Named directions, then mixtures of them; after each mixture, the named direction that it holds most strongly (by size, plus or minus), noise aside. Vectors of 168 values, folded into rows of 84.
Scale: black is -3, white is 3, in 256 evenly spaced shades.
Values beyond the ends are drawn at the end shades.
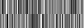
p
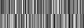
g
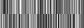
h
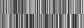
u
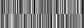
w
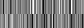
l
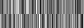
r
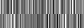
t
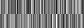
w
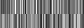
g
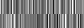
t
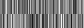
p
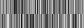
u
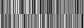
r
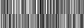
h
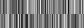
u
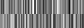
g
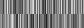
u
